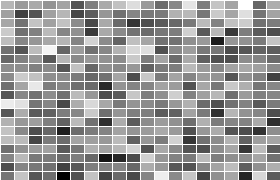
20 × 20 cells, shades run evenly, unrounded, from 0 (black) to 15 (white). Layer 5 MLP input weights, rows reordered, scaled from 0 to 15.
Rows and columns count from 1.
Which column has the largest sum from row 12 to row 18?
2
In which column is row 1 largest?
18
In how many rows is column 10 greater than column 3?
12
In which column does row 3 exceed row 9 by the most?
17
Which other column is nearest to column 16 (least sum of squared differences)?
13
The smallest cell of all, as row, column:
20, 5
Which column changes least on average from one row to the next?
4
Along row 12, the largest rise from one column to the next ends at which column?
6
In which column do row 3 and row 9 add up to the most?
3
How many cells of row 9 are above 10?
3
